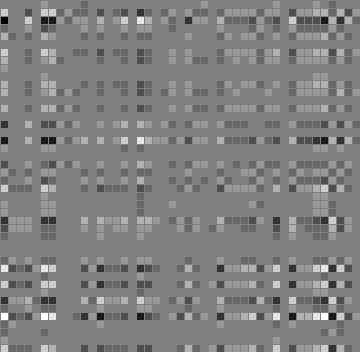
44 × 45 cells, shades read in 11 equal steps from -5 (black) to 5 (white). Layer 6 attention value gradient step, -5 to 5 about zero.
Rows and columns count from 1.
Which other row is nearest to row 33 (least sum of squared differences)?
39
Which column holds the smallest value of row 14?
18
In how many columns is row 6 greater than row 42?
4
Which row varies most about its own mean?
40
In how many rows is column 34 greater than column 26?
7
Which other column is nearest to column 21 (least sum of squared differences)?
8
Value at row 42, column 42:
1
